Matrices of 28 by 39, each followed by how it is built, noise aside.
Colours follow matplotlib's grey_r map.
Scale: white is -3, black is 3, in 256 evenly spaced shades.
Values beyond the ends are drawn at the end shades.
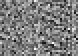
repeating rows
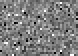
sparse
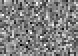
noise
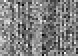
blocks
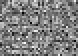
blocks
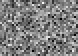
repeating rows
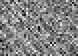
Toeplitz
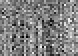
blocks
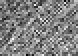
Hankel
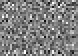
low rank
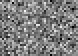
repeating rows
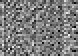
repeating rows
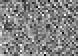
Toeplitz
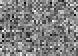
blocks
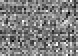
blocks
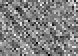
Toeplitz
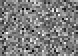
repeating rows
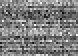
blocks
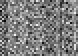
repeating rows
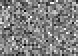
noise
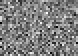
noise
